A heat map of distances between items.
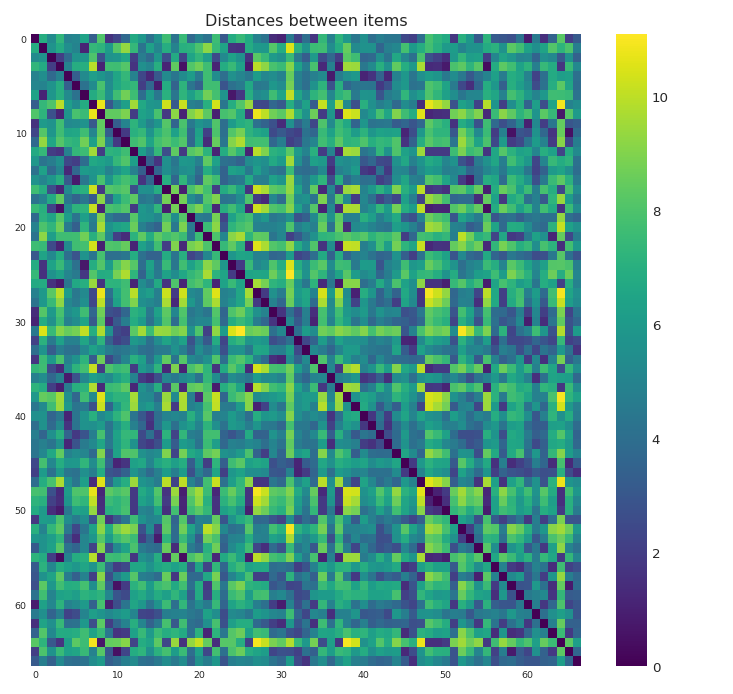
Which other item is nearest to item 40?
4
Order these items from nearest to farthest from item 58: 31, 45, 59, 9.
45, 31, 59, 9
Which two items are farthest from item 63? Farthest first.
52, 25
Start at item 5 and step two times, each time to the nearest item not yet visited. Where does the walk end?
53
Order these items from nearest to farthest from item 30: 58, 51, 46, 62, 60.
60, 62, 51, 46, 58
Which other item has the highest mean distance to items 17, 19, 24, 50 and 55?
31
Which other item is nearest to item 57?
54
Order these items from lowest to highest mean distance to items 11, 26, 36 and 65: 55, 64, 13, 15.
55, 13, 15, 64
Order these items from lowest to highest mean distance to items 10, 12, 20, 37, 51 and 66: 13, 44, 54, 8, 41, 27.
41, 54, 13, 8, 44, 27
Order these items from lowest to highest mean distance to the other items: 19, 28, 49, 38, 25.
19, 28, 49, 25, 38
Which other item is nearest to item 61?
36
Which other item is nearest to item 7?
47
